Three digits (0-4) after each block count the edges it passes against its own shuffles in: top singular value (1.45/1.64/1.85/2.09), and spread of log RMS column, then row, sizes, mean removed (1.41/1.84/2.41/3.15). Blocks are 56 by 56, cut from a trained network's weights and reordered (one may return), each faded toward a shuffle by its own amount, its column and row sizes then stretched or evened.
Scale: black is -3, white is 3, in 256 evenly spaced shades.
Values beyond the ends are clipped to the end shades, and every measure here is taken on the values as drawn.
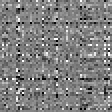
2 3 3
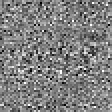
2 1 2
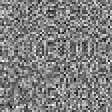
4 0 0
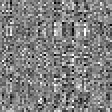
4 3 1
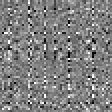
4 3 2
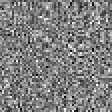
3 1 0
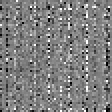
1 4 1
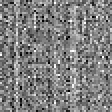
2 1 0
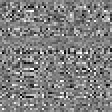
4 0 4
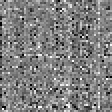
1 2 2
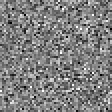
0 0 1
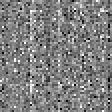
1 2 0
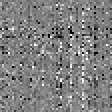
0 3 2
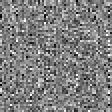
3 2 0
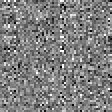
2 3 0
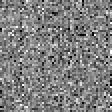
0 2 1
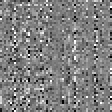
2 4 2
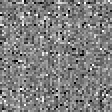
0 0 2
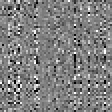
4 4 1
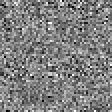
2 0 2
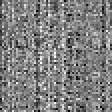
3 2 1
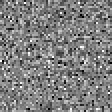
2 1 0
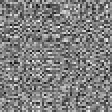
4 1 2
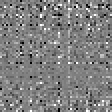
0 3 4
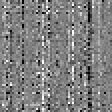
3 4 1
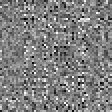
2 3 0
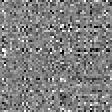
4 3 3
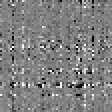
1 3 3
